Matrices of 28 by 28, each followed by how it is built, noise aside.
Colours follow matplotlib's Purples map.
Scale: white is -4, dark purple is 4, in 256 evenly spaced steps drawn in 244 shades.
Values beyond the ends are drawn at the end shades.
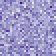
noise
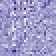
uneven columns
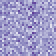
repeating rows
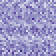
repeating columns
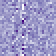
uneven columns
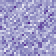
Hankel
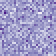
repeating columns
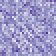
Toeplitz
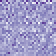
low rank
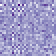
low rank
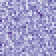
repeating rows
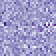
low rank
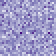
repeating columns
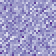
Hankel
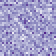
Toeplitz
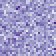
repeating rows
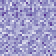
repeating columns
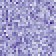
noise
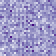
repeating rows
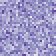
noise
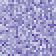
noise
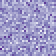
repeating columns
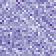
Toeplitz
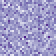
repeating rows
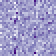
uneven columns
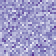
Hankel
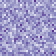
repeating columns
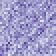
Hankel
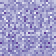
repeating columns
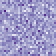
noise
